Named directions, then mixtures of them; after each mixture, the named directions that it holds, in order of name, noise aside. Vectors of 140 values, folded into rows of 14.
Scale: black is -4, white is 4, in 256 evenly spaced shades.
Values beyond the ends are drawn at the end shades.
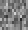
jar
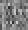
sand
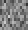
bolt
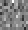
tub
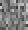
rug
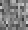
rug.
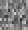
jar.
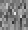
jar, sand.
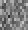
bolt.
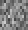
bolt.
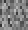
bolt, sand.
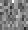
sand, tub.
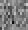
bolt, sand.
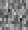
jar.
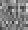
rug, sand.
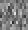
jar, sand.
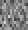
bolt.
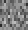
bolt.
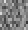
bolt, tub.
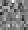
tub.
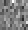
rug, tub.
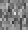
jar, sand.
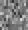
jar, tub.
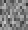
bolt.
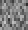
bolt.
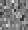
jar, tub.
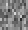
jar.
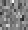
jar, tub.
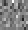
tub.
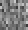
rug.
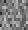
bolt, tub.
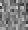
rug.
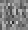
sand.
